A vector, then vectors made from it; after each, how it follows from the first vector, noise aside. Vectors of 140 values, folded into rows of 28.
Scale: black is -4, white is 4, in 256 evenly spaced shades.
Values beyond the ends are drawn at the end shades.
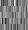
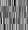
negated.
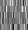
reversed, negated.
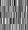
negated.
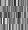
negated.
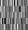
sign-scrambled.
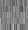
reversed, shrunk.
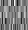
copied.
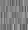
reversed, shrunk.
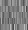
reversed, negated, shrunk.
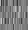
partly zeroed.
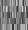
reversed, negated.
